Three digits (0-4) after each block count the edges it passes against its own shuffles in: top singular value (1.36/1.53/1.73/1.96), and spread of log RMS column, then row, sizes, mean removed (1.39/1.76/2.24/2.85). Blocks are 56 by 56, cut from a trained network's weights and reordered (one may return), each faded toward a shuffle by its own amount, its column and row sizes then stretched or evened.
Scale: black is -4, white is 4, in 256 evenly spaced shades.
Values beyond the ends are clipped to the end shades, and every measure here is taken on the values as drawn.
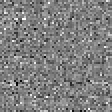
0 1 3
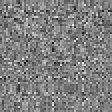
2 2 2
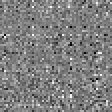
1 2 3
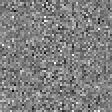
1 2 0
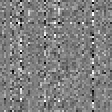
4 4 1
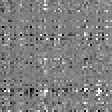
3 3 4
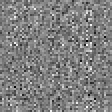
1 3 0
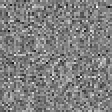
2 0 3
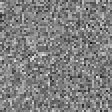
1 0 0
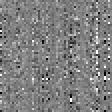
1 4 1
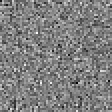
0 0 1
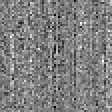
3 3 1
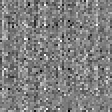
3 2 2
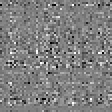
0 3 4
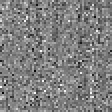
1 1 1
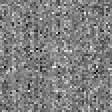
1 2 1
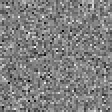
0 0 0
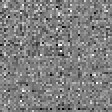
0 3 3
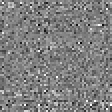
2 2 3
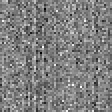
2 1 0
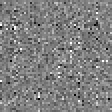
0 2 2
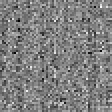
1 1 2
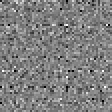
0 1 3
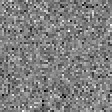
0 0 1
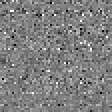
0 1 3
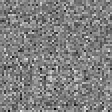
2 1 1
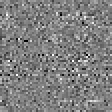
1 1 3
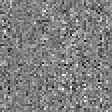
0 3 1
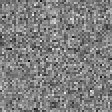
2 0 0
